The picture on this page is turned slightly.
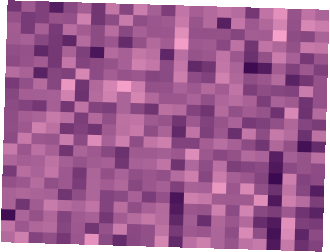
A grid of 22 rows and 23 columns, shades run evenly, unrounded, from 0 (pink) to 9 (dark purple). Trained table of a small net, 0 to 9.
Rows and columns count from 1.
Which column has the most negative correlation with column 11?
19
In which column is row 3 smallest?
20
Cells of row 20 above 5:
9
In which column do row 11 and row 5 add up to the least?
10
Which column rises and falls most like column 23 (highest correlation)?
13
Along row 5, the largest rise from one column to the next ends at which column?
12
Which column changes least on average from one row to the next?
4
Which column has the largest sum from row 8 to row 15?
22
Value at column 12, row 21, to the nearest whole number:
3
